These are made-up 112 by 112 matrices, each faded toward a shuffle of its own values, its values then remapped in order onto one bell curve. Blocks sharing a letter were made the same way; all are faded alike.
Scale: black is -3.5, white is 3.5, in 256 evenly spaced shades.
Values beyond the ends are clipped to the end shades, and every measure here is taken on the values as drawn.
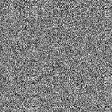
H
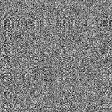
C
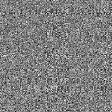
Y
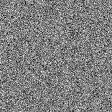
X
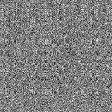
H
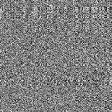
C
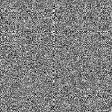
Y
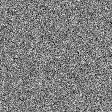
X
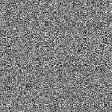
Y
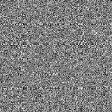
Y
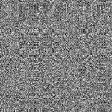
H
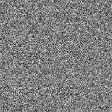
C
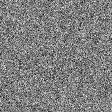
X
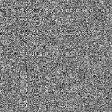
Y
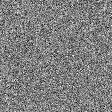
X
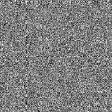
Y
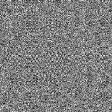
C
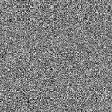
C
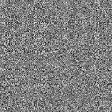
Y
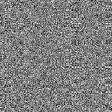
H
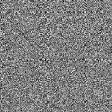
Y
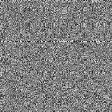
Y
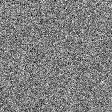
X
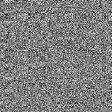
Y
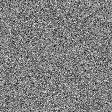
X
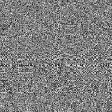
Y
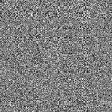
Y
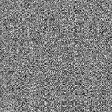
H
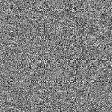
Y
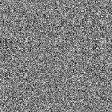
C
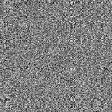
H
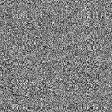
H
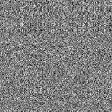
H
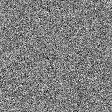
X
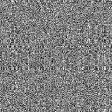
C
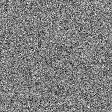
X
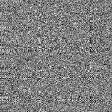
Y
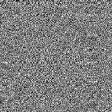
C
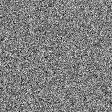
X
